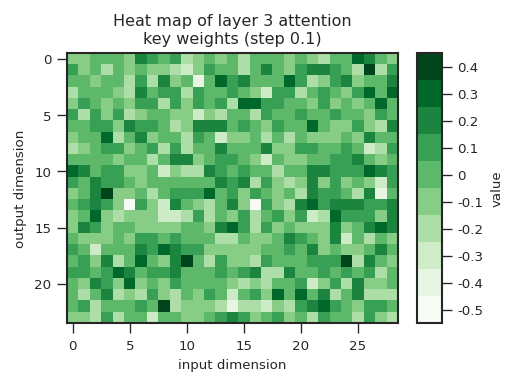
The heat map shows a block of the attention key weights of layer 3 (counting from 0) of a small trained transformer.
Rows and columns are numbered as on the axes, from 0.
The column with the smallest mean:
16
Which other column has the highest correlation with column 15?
13
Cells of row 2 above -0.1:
21
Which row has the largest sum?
19
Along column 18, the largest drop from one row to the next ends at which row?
22
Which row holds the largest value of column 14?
15
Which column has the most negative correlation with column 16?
23
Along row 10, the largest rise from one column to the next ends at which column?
12
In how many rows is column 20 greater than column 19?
12
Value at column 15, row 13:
-0.1
